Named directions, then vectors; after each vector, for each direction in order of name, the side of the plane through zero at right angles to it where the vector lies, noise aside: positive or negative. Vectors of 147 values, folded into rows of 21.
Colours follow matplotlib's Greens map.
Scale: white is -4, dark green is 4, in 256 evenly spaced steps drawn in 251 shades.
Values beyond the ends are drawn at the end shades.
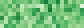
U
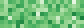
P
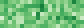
negative, negative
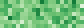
negative, positive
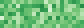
negative, negative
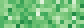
positive, negative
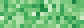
negative, negative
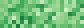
positive, negative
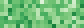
positive, negative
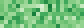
positive, positive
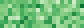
positive, negative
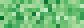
positive, positive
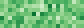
positive, positive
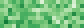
positive, negative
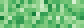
positive, positive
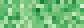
negative, positive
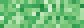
negative, negative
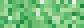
positive, negative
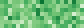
negative, positive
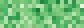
negative, positive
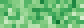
negative, positive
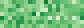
positive, positive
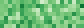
positive, negative
